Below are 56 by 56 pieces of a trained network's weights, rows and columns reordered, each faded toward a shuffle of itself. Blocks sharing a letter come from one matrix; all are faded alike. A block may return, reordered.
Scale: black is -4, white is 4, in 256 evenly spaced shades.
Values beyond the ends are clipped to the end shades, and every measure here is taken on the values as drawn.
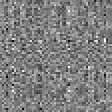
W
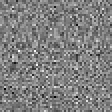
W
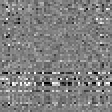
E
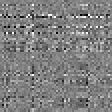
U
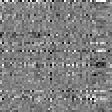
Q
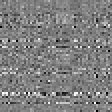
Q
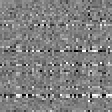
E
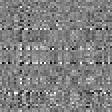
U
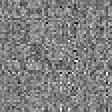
W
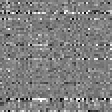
E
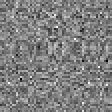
W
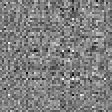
W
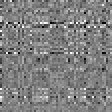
U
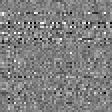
Q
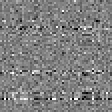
E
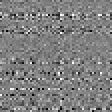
U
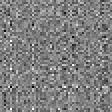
W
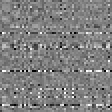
E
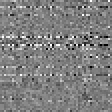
E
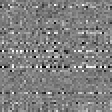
E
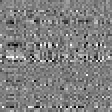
U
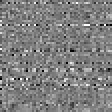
Q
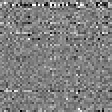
E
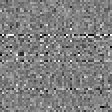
E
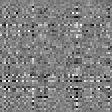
U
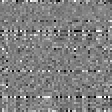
E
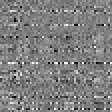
Q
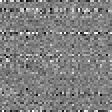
Q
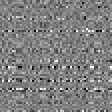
U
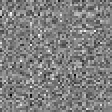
W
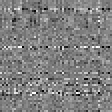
Q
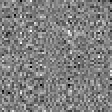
W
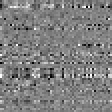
U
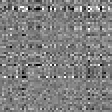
U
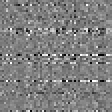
E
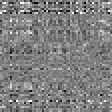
U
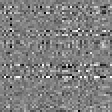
Q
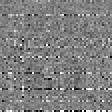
E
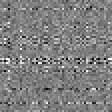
Q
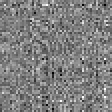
W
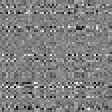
U
